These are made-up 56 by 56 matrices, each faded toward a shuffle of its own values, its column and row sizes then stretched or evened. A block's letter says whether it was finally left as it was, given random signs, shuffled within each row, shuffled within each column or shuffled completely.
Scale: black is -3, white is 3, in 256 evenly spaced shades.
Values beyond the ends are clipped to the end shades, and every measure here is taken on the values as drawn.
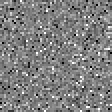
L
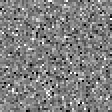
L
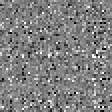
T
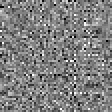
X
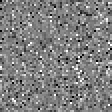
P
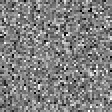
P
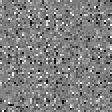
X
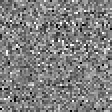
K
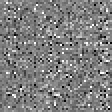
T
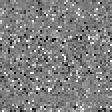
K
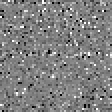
K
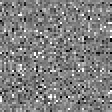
X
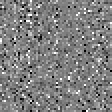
P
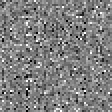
P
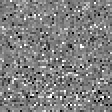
K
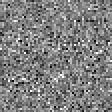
K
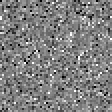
L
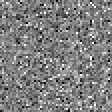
P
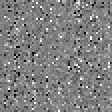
P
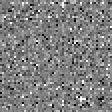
T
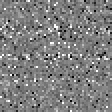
K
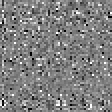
X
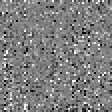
T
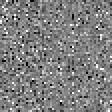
P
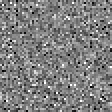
L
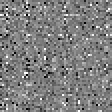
T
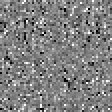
T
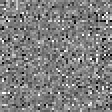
T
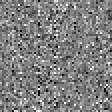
P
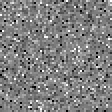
L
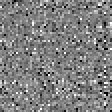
X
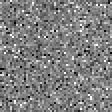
L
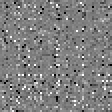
T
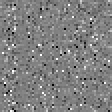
P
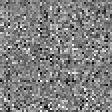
X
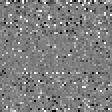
K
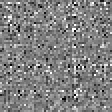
T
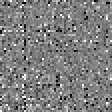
T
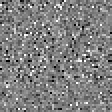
K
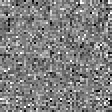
X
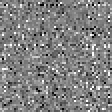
T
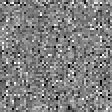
X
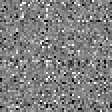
X
